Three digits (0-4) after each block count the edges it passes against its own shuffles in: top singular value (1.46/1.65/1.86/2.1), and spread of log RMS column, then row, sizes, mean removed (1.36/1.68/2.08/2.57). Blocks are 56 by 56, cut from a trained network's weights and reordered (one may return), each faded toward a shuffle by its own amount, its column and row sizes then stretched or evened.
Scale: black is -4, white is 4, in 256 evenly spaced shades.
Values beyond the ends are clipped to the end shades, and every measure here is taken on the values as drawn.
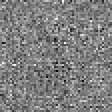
3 2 2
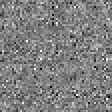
2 2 2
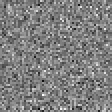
2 1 0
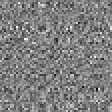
4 0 3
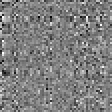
4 4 1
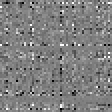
2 4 4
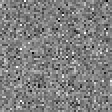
1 2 1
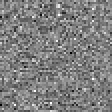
3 1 1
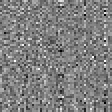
4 3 2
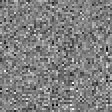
2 3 0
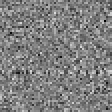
3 1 1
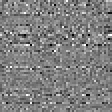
4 0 4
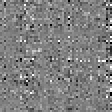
3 4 3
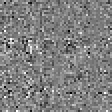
1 3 2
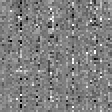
1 4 1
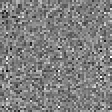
1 2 2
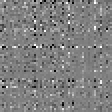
2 4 4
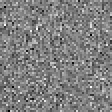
0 2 0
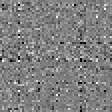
1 3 4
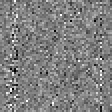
1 3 0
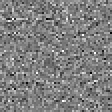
2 0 2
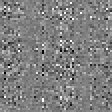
0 4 3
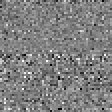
0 1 4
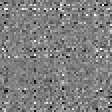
2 3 4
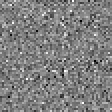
1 0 2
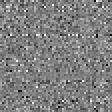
0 0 4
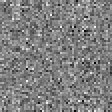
2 2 2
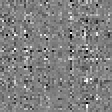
1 4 3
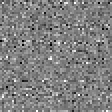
0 1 4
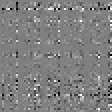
3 4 4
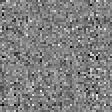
0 2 2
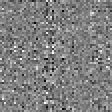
2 3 2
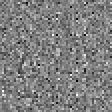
0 3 1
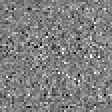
0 1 2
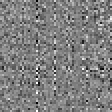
4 4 1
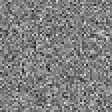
3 1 0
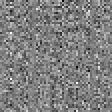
4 4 0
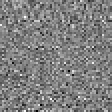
3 0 3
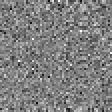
2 1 1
